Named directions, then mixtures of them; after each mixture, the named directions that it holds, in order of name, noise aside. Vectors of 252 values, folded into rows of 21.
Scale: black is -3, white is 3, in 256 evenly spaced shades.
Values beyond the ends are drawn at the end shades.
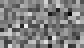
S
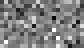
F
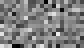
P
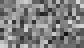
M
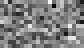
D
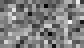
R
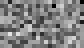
D, R, S.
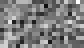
M, R.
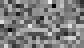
D.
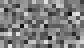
D, S.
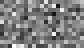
M, P.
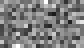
P, R, S.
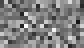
D, F, S.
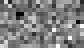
D, F.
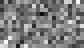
F, M, R.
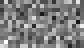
F, M.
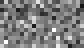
F.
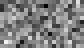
R.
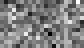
R.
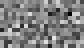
S.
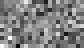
M, P.
